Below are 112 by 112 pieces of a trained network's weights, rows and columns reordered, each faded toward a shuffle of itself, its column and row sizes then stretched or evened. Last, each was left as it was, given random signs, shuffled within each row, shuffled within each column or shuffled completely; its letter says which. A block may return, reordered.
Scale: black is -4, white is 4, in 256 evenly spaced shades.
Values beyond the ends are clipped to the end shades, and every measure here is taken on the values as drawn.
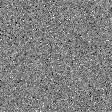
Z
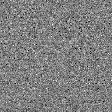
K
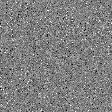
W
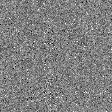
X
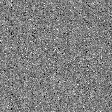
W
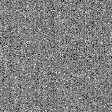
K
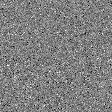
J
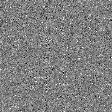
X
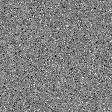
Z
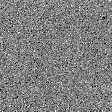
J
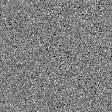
W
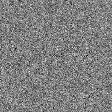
K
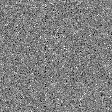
W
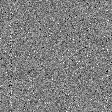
W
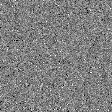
X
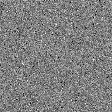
W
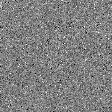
X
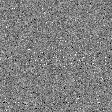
J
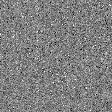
W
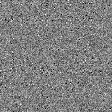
K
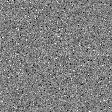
Z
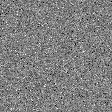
Z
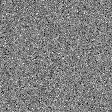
Z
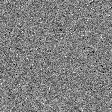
Z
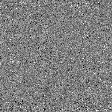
X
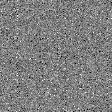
X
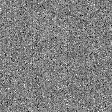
W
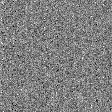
W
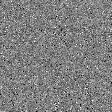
X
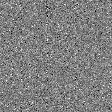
W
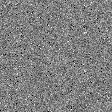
W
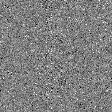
X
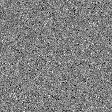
J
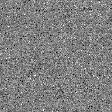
K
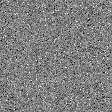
W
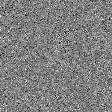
W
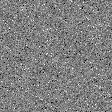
Z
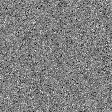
Z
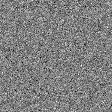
J
